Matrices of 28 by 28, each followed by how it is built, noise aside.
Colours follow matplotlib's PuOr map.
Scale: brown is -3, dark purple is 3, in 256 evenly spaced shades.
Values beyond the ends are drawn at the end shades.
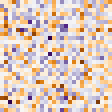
repeating rows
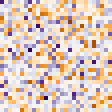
Hankel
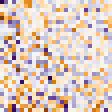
lower triangular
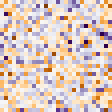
Toeplitz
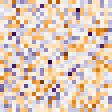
Hankel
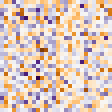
repeating rows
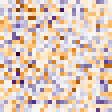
low rank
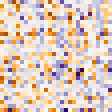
blocks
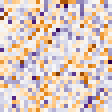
Hankel
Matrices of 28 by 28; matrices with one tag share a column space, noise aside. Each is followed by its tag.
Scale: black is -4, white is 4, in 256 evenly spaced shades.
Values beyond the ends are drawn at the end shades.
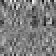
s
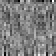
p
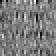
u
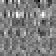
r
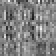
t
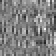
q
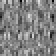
u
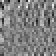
s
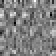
r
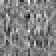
q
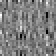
u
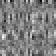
u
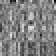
t
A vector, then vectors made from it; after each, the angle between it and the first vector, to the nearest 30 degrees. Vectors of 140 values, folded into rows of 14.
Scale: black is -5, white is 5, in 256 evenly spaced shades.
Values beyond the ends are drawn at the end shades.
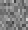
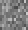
60 degrees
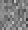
150 degrees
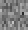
120 degrees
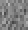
90 degrees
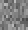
120 degrees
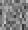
60 degrees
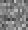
150 degrees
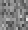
30 degrees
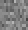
150 degrees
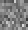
150 degrees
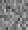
120 degrees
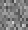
150 degrees
